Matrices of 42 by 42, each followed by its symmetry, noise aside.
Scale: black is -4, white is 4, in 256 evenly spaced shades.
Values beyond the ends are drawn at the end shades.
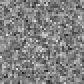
same after a half turn.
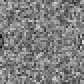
mirrored top to bottom.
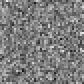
mirrored top to bottom.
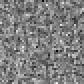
antisymmetric.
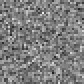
antisymmetric.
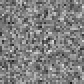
mirrored top to bottom.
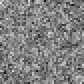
symmetric.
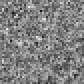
symmetric.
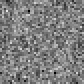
same after a half turn.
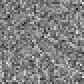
symmetric.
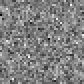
same after a half turn.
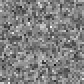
same after a half turn.
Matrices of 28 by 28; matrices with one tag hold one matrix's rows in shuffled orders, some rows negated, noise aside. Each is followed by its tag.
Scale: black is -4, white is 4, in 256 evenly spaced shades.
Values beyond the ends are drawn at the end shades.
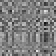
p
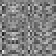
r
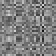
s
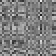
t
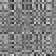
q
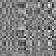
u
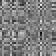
t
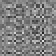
s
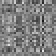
s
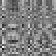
r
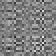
s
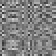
r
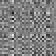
q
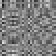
r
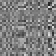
u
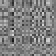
q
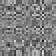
s
